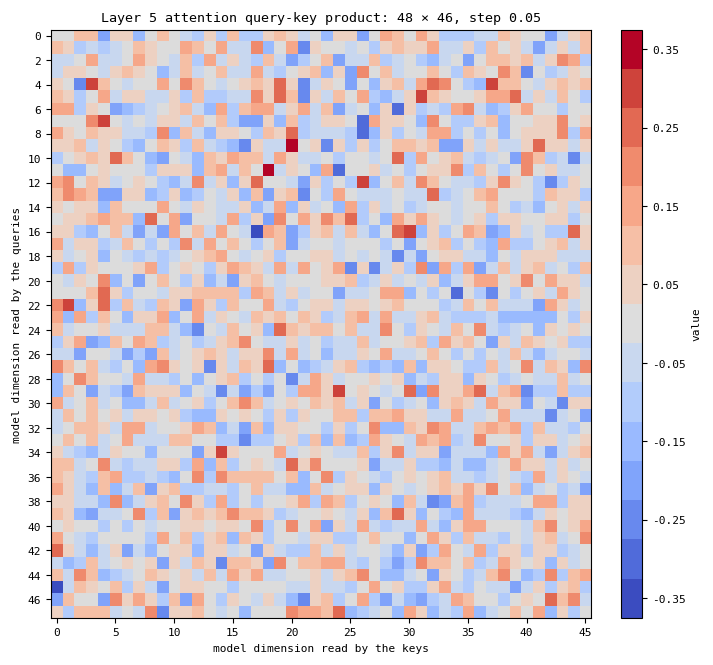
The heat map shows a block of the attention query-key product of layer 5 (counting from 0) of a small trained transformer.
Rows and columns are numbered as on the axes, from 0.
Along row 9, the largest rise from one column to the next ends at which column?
20
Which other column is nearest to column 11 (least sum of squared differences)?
45
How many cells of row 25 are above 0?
19
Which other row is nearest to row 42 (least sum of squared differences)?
18
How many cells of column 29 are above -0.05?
28
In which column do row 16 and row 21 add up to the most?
29
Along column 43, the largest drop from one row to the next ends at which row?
30
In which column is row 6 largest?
35
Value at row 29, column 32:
0.2
